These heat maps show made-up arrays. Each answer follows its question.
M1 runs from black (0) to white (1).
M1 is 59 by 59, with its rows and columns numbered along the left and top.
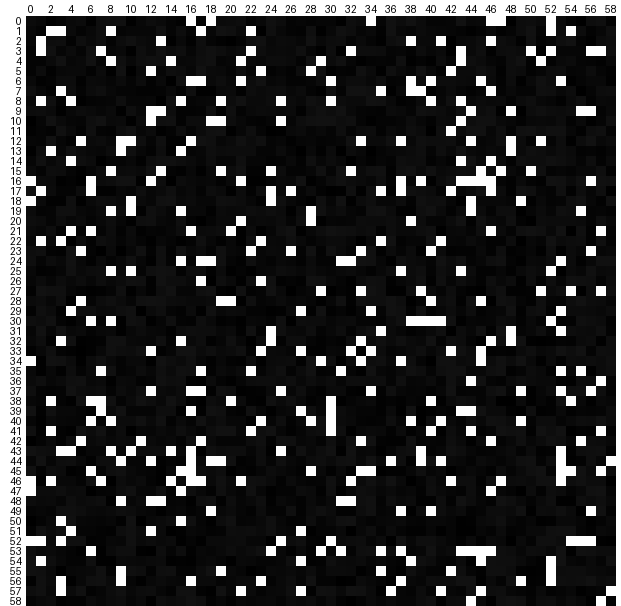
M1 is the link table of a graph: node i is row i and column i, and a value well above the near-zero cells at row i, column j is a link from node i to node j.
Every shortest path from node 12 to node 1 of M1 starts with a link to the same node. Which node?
node 37
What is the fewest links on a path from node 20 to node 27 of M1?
3
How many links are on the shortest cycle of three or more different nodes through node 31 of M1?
3
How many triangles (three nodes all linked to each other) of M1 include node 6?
6
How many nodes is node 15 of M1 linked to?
8
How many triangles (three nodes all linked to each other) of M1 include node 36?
0
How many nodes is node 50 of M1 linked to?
2
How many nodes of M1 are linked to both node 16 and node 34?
3
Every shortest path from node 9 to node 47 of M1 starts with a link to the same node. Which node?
node 13
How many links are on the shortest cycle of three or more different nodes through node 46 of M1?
3
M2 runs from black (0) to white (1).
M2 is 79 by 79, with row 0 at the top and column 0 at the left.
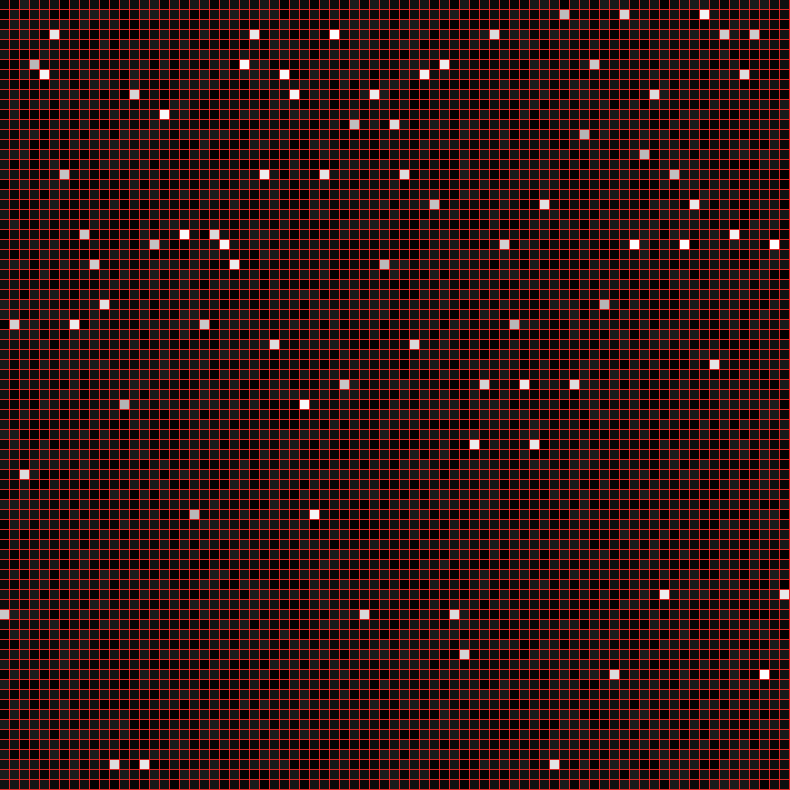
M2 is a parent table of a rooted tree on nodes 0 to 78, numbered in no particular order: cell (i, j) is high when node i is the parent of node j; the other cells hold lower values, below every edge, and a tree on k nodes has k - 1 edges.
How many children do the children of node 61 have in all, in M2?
1
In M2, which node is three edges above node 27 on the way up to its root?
26
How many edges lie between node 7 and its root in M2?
2
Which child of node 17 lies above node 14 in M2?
67
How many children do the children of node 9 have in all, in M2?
2
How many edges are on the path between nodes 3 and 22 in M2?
3
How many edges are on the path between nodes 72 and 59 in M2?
3
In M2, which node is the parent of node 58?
13
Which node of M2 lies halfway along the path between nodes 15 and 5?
6
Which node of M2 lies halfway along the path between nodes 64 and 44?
24
